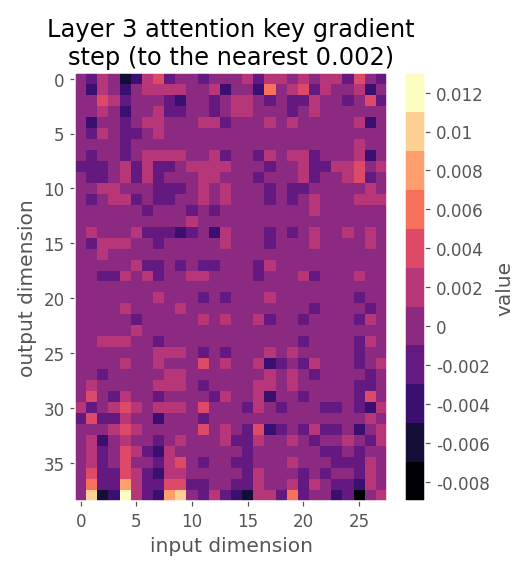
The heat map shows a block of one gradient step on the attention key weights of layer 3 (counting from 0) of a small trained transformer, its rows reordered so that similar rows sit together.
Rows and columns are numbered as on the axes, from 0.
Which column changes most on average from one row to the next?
26
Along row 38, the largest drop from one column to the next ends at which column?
2
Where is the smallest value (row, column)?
38, 25
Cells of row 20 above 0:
2
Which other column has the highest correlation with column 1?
4
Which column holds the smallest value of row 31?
7
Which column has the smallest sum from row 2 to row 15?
1
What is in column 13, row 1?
-0.004
